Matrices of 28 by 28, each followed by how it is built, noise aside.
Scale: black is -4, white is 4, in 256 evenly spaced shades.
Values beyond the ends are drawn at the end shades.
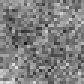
smooth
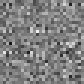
low rank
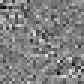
block diagonal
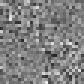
block diagonal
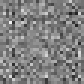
low rank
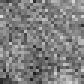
smooth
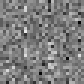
uneven columns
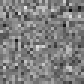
low rank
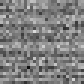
blocks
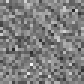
Toeplitz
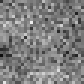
smooth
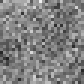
smooth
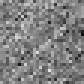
Hankel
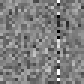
uneven columns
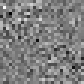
block diagonal
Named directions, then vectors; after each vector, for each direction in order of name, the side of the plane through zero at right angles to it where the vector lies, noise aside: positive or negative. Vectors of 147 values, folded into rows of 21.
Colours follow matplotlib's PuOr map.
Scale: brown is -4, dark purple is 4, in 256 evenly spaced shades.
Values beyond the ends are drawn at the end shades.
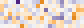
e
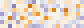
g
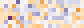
positive, negative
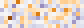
negative, positive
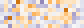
negative, positive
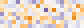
positive, positive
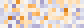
negative, positive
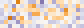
negative, positive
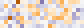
negative, positive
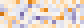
negative, negative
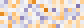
negative, negative
